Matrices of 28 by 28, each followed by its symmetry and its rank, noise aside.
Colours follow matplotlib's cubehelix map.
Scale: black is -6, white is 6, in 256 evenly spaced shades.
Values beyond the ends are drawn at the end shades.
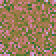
no symmetry, rank eight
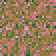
no symmetry, rank eight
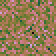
symmetric, rank eight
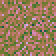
no symmetry, rank eight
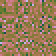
antisymmetric, rank four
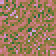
symmetric, rank eight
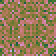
symmetric, rank four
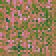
no symmetry, rank six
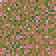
symmetric, rank eight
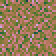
antisymmetric, rank eight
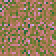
antisymmetric, rank six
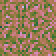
antisymmetric, rank six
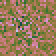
no symmetry, rank eight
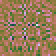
antisymmetric, rank four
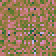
symmetric, rank four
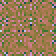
antisymmetric, rank four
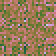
antisymmetric, rank four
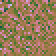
antisymmetric, rank eight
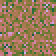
antisymmetric, rank eight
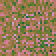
no symmetry, rank six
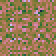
no symmetry, rank four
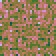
no symmetry, rank six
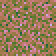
no symmetry, rank eight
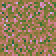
no symmetry, rank eight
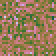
no symmetry, rank six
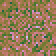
symmetric, rank eight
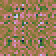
no symmetry, rank four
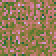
no symmetry, rank eight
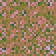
symmetric, rank four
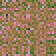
no symmetry, rank six
